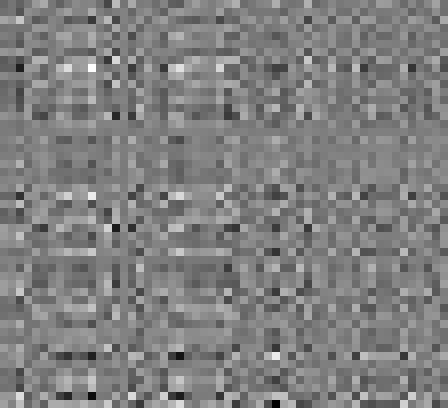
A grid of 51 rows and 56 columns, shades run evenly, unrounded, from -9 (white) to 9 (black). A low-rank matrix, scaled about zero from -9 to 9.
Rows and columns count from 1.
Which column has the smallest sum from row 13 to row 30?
12
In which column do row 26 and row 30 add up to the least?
3
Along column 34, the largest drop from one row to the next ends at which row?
45
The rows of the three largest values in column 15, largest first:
29, 15, 36
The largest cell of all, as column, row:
35, 51
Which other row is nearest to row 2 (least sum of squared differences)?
6
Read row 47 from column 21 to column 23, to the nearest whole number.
3 -1 -1
